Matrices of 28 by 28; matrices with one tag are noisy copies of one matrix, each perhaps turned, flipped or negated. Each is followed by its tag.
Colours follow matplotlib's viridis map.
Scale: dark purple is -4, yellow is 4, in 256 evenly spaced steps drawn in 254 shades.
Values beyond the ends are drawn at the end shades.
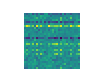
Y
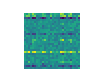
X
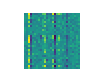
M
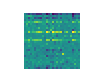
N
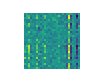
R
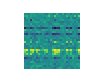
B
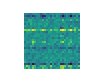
X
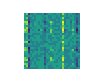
X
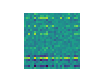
R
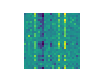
B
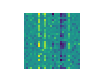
B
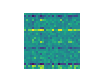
X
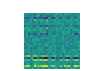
R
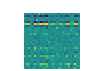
R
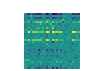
N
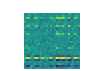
R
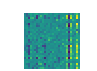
R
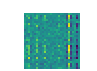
R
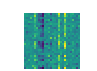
B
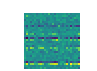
M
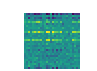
N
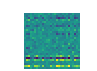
R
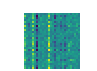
Y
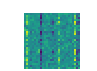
X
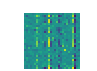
M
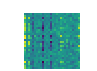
N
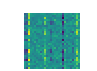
X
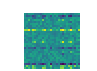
X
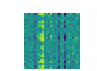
B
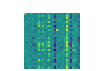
Y
